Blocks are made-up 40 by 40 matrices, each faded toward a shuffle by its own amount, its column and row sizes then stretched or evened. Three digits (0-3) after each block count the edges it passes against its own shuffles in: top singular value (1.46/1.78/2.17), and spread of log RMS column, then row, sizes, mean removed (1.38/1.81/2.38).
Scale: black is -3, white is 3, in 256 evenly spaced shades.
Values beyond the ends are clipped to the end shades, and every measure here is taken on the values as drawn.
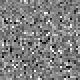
0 1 1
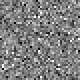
0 0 0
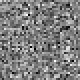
1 0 1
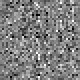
0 2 0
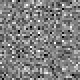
2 1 0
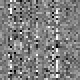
1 3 0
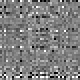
3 1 3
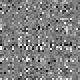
2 2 2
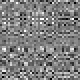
3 1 3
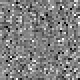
0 1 0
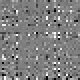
2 3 3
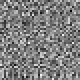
2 0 1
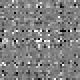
1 2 3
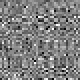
3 0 2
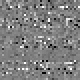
0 1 3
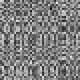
3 2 0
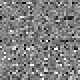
1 1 2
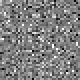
2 0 0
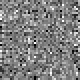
1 2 0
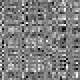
3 3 1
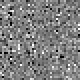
1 2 0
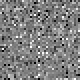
0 1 0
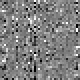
1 3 1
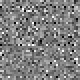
1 1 2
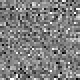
2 0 1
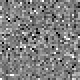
0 0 1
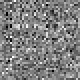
2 1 1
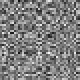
3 2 2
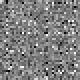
1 2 1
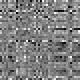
3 1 3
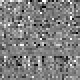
1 0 3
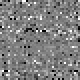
0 0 3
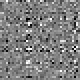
1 2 3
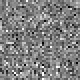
0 1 1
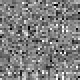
1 1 1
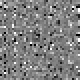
1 2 1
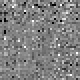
0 2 2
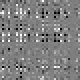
3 3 3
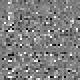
1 1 3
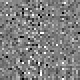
0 2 0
